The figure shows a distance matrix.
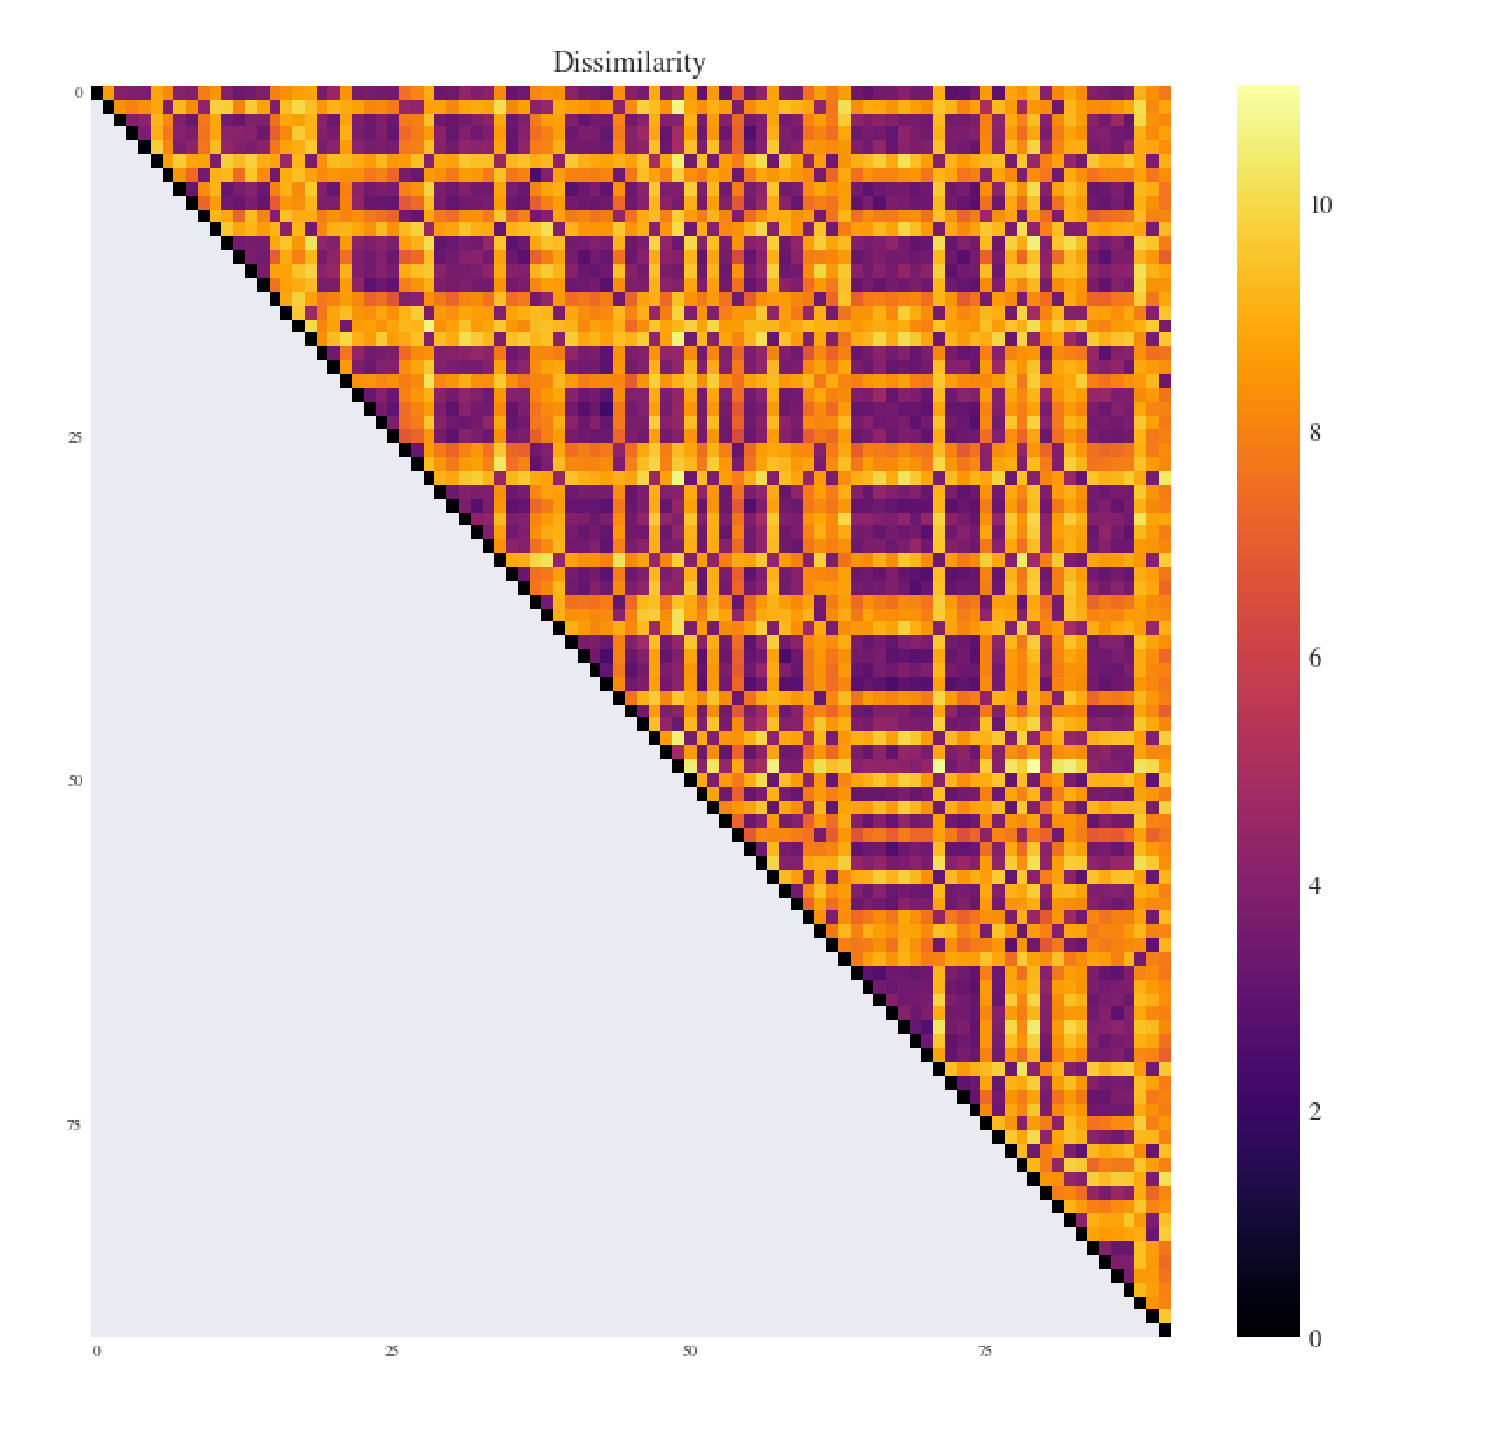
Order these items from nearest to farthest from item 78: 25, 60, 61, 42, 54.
61, 54, 25, 42, 60
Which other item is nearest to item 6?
37
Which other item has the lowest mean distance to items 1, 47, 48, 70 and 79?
62
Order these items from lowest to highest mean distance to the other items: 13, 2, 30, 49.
30, 2, 13, 49
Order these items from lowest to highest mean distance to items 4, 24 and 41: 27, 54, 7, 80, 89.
7, 80, 54, 27, 89
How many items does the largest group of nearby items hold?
53
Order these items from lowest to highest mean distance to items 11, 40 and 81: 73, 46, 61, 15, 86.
73, 86, 46, 15, 61
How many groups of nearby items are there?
5
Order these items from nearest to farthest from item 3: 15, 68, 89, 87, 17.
87, 68, 15, 89, 17
